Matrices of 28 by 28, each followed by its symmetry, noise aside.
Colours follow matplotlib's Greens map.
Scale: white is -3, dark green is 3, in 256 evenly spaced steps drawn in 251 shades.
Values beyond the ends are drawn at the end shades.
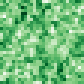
same after a half turn.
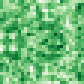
mirrored top to bottom.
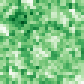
symmetric.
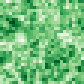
no symmetry.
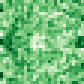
mirrored top to bottom.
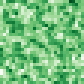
antisymmetric.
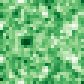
mirrored top to bottom.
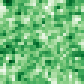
antisymmetric.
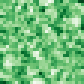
same after a half turn.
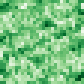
same after a half turn.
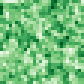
antisymmetric.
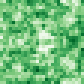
mirrored top to bottom.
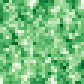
same after a half turn.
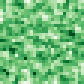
same after a half turn.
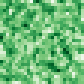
symmetric.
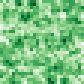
same after a half turn.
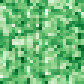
mirrored top to bottom.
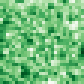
antisymmetric.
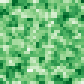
same after a half turn.
